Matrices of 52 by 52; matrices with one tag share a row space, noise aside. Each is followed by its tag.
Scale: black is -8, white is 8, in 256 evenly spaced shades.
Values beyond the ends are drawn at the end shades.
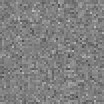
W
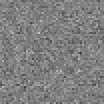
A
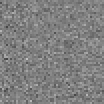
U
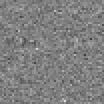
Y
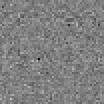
A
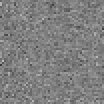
U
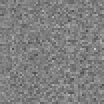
W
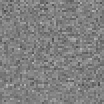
A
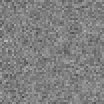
U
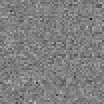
Y
